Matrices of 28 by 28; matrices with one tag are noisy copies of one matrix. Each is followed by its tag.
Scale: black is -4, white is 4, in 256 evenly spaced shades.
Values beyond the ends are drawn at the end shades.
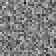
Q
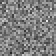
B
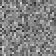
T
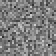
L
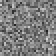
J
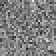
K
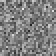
J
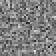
L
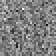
J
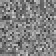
L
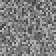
B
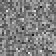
K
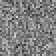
T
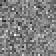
K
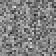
J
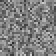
K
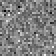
T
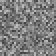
Q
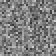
J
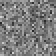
J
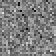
T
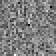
K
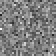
J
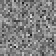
B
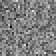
K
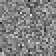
J
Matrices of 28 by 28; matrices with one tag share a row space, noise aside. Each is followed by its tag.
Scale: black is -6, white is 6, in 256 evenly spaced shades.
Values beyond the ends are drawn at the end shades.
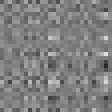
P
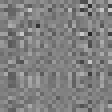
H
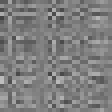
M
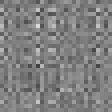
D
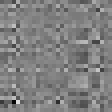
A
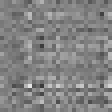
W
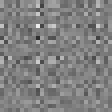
D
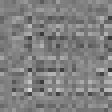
W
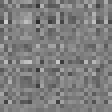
D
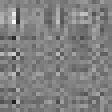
A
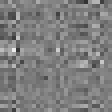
A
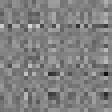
P
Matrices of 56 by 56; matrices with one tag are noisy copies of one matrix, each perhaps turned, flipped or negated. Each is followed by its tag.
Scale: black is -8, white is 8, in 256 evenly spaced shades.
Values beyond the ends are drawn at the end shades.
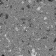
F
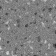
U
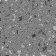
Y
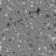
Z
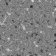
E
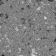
F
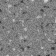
U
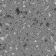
Z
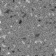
Y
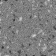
Y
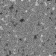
Y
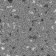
U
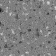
U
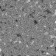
Y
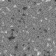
Z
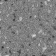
Y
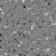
E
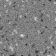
Y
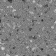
U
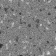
U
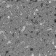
E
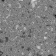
F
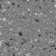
Y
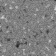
Z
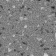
U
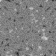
Z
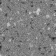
Z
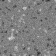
Z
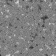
Z
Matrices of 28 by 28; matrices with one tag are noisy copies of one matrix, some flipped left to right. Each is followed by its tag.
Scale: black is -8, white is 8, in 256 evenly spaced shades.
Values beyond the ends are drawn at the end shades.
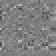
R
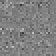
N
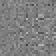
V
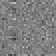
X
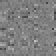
R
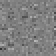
R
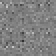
N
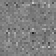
N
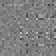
V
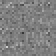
N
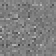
V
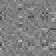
R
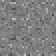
X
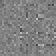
V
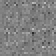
N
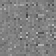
V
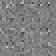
N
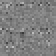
N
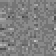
R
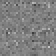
N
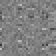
R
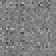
N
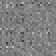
N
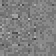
V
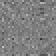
X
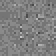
V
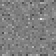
X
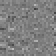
R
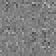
N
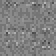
N
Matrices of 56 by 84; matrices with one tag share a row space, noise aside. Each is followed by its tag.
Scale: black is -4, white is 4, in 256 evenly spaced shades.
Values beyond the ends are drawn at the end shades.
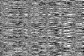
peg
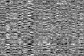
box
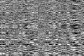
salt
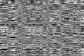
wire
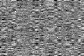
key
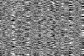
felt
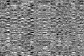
box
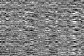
salt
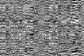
salt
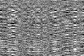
wire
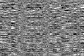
wire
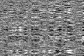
peg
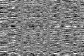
wire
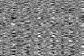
felt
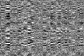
box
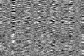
felt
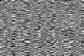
felt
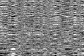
wire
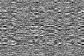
key
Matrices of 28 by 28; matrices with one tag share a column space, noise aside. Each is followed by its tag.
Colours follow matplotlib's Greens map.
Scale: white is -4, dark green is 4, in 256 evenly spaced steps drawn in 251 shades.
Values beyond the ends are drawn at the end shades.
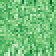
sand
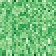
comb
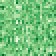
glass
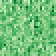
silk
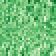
silk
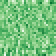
sand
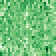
silk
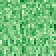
comb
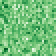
glass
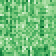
silk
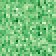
glass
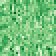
silk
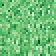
comb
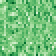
silk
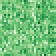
glass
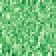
sand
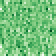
sand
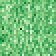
glass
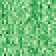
glass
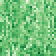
silk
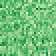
comb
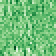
silk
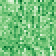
silk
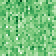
silk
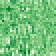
sand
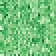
glass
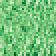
sand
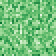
glass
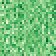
glass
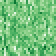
silk
